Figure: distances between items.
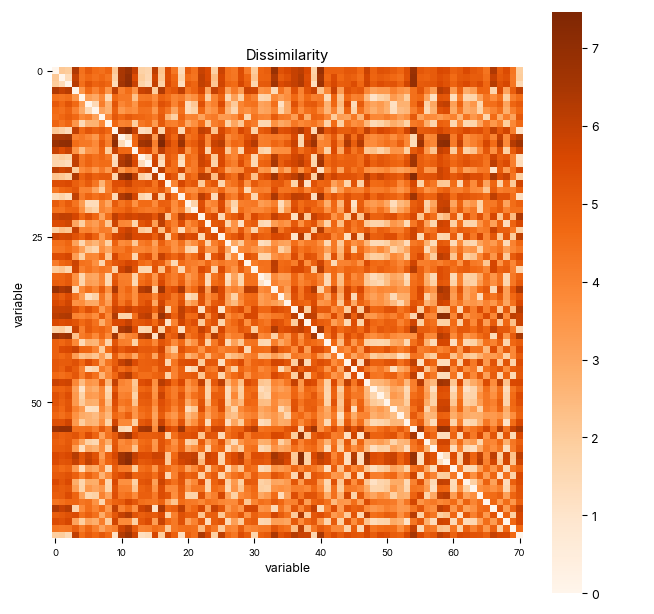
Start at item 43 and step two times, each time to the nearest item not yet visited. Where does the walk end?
35
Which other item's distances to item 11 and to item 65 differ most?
54
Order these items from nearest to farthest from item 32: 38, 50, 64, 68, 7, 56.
68, 50, 56, 64, 7, 38
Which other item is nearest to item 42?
29
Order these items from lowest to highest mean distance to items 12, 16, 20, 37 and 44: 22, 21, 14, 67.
21, 14, 67, 22
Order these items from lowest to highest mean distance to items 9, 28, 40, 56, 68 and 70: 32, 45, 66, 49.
32, 49, 66, 45
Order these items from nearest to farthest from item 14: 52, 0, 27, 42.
0, 27, 52, 42
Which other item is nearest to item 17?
38
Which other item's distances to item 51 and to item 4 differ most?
45
